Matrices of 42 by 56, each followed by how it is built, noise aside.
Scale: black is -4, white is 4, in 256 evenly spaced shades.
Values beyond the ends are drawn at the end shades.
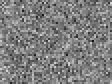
noise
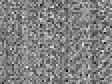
repeating rows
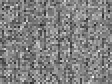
blocks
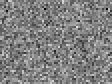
noise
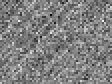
Hankel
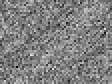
Hankel
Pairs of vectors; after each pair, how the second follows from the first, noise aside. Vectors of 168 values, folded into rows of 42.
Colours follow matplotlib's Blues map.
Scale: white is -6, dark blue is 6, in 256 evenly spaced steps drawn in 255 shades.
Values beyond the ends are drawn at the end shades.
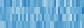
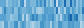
sign-scrambled.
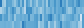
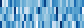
wrapped around, negated, scaled up.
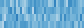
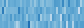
reversed, partly zeroed.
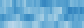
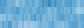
wrapped around, negated, shrunk.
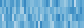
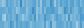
wrapped around, negated, shrunk.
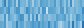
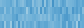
wrapped around, negated, shrunk.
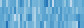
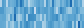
sign-scrambled.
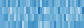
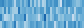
reversed.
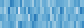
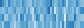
reversed.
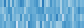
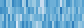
sign-scrambled.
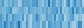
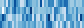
wrapped around, negated, scaled up.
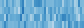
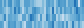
negated.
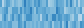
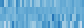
reversed, partly zeroed.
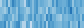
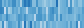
sign-scrambled.
